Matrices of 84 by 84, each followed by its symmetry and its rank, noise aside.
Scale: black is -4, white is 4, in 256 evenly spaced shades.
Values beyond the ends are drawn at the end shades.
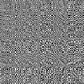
antisymmetric, rank six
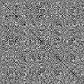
symmetric, rank eight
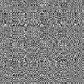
no symmetry, rank six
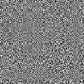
antisymmetric, rank six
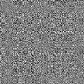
antisymmetric, rank eight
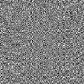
no symmetry, rank eight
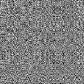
no symmetry, rank eight
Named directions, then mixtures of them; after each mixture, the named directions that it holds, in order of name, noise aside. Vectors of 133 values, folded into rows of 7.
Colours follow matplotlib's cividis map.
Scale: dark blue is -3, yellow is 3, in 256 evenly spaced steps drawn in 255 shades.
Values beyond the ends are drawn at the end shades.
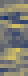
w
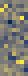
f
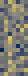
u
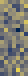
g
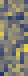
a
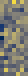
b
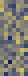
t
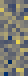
t.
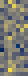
u.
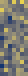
b, f, g.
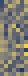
t, u.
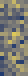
a, b, f.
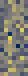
u.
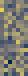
t.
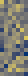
t, u.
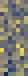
t, u.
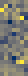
f.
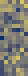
b, g, w.
